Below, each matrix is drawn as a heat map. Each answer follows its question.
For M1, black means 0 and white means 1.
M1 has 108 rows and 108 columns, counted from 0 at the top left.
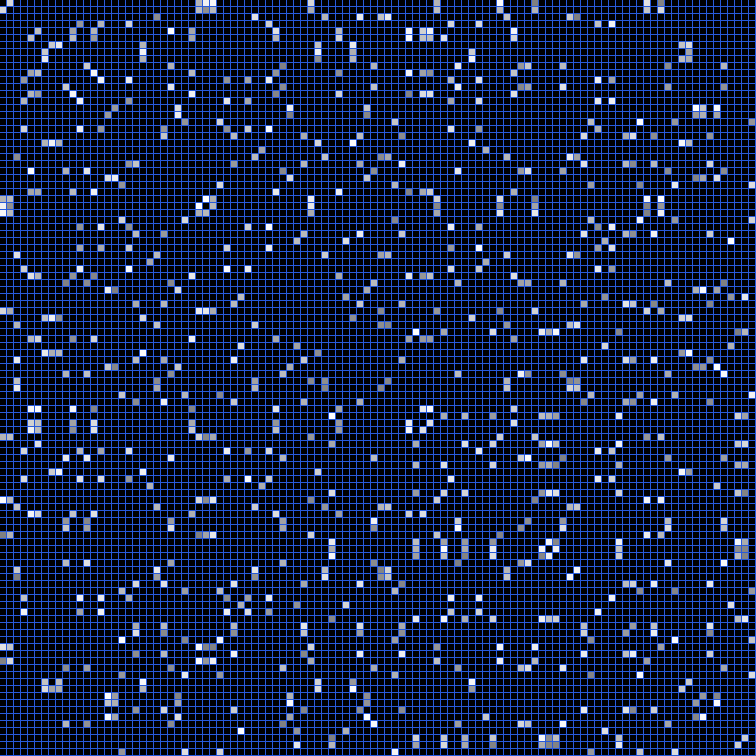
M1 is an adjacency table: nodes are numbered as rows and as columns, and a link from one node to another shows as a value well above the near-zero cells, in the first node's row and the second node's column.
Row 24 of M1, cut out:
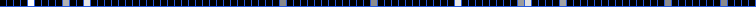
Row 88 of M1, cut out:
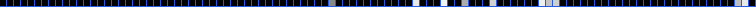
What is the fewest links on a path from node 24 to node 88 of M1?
4
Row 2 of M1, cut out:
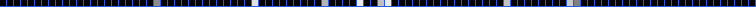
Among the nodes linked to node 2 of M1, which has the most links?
node 51
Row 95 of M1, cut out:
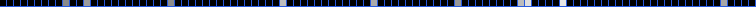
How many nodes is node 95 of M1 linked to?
10
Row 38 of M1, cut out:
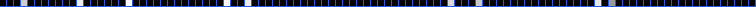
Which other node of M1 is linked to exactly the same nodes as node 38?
node 14
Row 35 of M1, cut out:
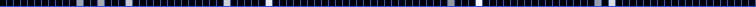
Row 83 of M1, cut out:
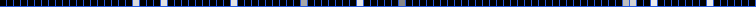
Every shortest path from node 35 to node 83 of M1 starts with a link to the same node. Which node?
node 18
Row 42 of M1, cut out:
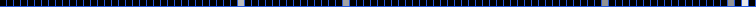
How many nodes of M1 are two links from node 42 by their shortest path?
10
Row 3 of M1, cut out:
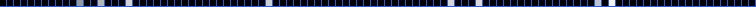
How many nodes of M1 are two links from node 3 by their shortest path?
3
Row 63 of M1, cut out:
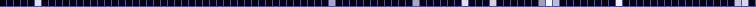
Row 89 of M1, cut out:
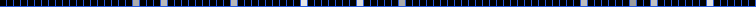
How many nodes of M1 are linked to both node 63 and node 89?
0
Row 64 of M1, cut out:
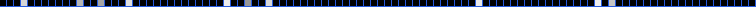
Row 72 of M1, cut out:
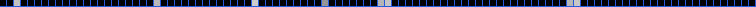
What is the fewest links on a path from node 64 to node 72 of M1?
5
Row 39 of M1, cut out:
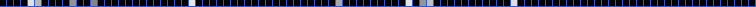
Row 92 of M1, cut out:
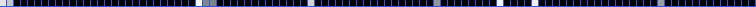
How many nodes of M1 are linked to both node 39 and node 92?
0
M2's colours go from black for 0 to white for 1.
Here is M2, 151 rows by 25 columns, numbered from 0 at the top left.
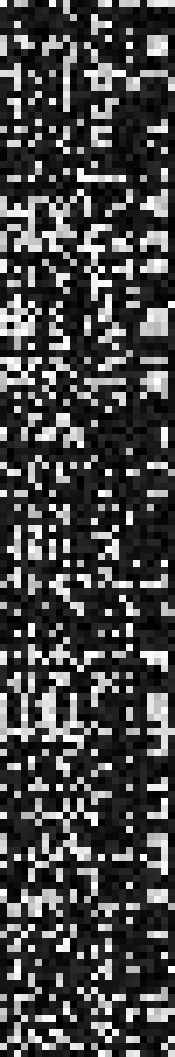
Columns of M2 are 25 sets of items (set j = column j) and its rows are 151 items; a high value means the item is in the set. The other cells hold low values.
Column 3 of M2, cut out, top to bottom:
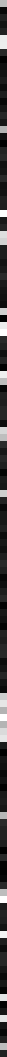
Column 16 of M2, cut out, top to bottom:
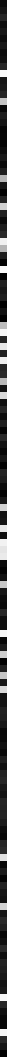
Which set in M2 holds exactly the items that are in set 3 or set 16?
7
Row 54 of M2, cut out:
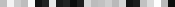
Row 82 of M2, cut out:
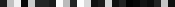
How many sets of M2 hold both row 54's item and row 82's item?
6
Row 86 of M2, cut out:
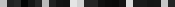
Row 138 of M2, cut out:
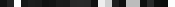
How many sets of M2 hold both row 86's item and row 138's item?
1
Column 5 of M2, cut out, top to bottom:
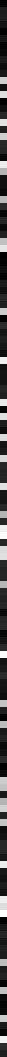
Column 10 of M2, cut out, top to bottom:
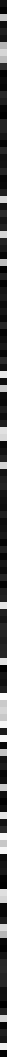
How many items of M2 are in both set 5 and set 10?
7
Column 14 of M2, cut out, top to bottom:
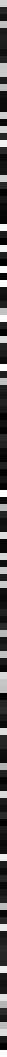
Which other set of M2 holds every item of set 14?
2
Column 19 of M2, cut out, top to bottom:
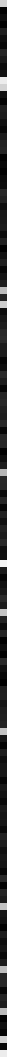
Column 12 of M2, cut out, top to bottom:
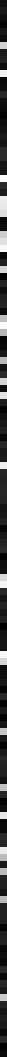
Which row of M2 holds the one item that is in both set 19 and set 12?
104
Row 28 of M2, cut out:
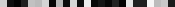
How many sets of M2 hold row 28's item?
11
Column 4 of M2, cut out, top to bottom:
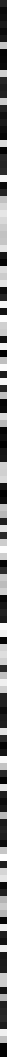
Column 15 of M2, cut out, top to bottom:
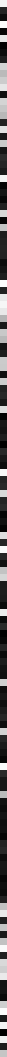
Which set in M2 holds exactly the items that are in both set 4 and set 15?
1
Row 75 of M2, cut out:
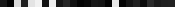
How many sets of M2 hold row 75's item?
5
